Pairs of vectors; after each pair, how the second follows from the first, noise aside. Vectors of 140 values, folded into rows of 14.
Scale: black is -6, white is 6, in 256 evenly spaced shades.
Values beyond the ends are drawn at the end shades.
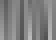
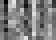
reversed, negated, scaled up.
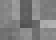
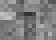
reversed.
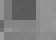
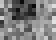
scaled up.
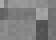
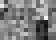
scaled up.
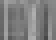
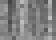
reversed.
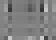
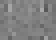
negated, shrunk.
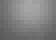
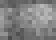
wrapped around.
